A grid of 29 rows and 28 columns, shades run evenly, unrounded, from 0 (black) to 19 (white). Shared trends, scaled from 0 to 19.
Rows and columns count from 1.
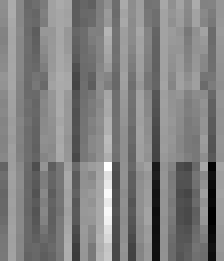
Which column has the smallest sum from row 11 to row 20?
20
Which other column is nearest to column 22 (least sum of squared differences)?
6
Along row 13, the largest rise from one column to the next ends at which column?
21
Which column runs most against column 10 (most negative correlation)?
5
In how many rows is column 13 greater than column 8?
11
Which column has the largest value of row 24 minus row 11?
14
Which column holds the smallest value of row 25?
27
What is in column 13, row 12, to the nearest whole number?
10
